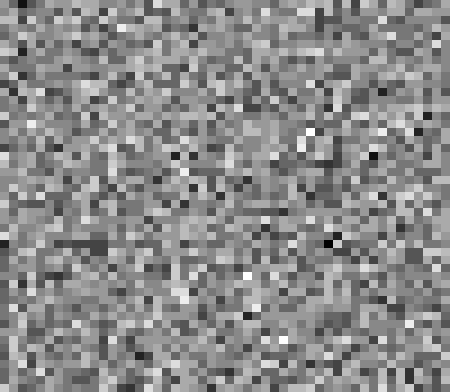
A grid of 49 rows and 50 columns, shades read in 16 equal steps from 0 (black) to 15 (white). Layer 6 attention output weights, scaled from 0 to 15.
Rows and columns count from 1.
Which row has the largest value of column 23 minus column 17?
34
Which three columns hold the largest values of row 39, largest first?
29, 2, 18
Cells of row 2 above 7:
32
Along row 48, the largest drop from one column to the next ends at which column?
46
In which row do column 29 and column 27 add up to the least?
24
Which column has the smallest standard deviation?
8
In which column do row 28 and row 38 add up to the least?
17
